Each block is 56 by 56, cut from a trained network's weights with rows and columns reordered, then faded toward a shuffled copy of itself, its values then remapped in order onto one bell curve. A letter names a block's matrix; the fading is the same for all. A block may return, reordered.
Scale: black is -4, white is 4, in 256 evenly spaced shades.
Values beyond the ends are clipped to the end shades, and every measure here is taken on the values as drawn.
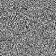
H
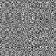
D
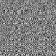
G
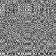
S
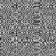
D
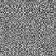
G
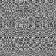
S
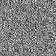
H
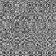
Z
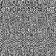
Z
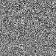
H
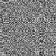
G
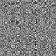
Z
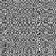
D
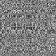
G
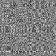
G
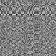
S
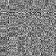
G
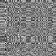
D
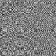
Z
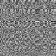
S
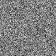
H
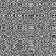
S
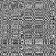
D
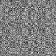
Z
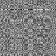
S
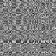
D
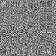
G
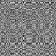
D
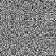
Z
